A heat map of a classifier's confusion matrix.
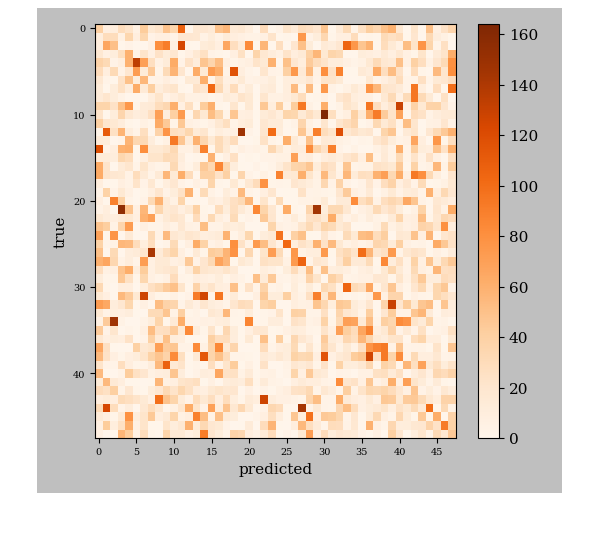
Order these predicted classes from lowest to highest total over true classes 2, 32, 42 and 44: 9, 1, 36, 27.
36, 9, 27, 1
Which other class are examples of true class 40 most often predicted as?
16
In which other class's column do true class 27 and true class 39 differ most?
9
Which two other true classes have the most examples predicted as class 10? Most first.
13, 38
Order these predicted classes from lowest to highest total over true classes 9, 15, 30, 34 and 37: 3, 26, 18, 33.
3, 18, 26, 33
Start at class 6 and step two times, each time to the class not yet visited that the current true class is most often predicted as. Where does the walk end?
0
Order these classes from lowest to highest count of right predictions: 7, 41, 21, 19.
7, 19, 41, 21
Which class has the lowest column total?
21
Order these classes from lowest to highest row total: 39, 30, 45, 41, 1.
1, 41, 39, 30, 45
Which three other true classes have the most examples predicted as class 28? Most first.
45, 14, 47
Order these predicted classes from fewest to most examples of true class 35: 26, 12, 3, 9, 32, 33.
3, 26, 9, 33, 32, 12
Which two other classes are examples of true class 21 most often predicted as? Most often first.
3, 29
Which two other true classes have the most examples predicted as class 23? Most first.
12, 26
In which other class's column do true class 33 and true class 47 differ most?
14
